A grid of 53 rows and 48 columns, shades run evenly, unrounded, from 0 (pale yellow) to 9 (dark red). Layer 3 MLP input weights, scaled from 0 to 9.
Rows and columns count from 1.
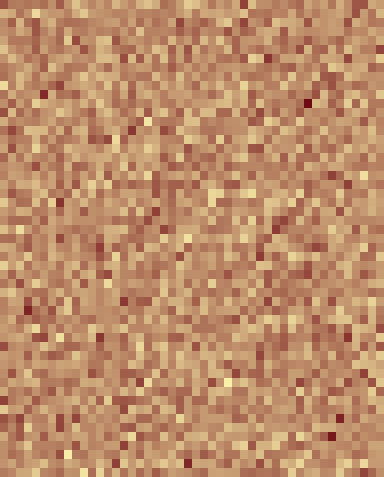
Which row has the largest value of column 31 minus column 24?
1
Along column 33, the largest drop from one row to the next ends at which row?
30
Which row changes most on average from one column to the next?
34
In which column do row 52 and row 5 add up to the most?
15
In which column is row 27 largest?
8
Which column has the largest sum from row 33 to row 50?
16
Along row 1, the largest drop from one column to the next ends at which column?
32
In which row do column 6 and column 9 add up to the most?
11
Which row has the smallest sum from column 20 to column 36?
27
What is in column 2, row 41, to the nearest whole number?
4
